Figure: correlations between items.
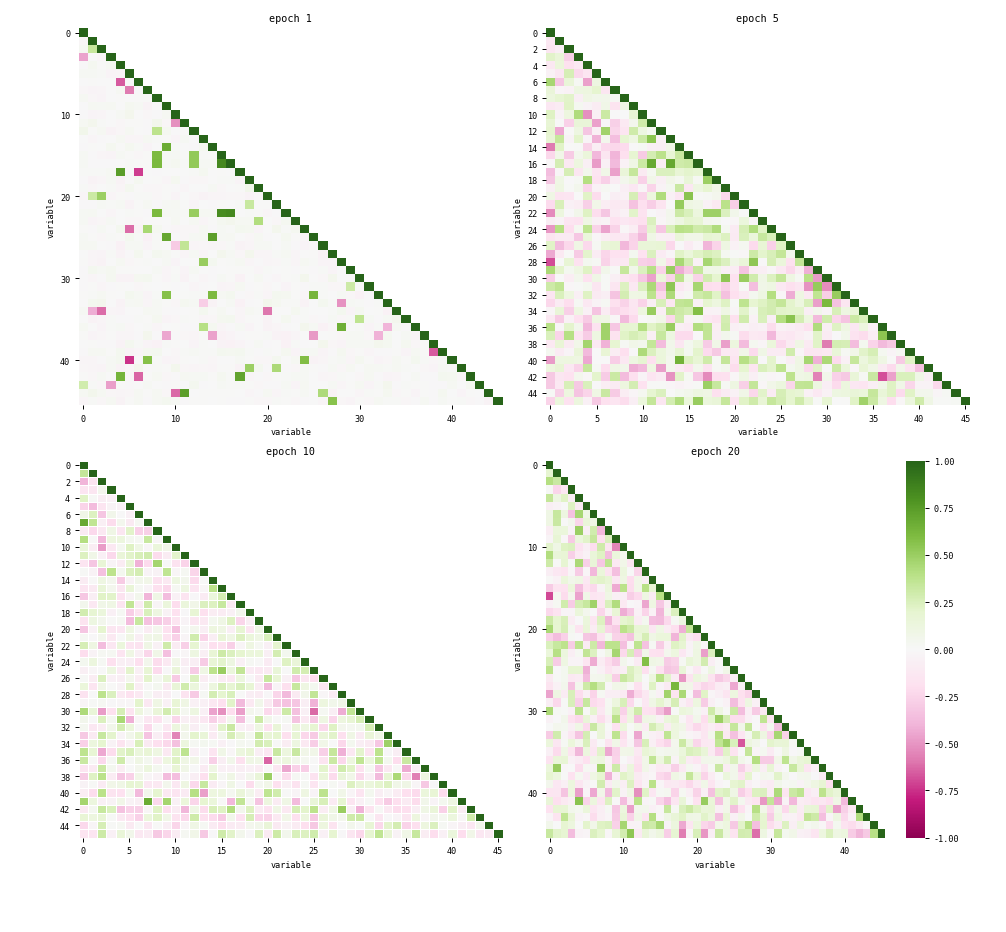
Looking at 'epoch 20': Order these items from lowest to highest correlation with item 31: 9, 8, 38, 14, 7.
7, 8, 14, 38, 9
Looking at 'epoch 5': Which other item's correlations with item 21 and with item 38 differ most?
30
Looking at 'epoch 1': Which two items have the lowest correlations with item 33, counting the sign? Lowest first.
28, 36
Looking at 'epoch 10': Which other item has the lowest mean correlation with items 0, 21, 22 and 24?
37
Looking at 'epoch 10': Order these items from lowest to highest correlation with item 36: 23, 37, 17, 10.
17, 37, 23, 10
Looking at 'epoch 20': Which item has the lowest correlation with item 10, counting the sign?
9
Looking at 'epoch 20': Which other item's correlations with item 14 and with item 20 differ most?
19
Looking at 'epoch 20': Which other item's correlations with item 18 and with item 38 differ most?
45
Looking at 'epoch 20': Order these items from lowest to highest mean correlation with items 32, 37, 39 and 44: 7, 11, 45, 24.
24, 11, 45, 7
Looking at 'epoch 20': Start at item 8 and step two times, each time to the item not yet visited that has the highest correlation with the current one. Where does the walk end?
41
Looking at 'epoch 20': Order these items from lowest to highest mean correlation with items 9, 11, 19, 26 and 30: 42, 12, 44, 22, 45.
42, 44, 12, 22, 45
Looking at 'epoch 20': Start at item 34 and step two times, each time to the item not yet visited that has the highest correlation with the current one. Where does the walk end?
13
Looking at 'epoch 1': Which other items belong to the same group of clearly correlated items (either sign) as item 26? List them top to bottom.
10, 11, 44
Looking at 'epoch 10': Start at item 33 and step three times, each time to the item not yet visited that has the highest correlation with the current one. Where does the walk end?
20
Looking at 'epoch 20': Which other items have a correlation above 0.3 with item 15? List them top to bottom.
10, 13, 16, 26, 44
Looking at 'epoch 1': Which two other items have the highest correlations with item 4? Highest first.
17, 42
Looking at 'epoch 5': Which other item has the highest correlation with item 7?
42
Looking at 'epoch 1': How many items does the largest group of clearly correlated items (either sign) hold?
5
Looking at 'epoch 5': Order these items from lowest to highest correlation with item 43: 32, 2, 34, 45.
34, 45, 32, 2
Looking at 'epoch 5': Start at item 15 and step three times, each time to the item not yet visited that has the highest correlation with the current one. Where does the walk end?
6
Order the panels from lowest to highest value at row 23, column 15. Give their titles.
epoch 20, epoch 1, epoch 5, epoch 10
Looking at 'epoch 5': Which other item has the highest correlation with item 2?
37
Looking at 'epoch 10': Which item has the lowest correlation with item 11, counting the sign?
42
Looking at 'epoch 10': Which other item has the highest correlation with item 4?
31
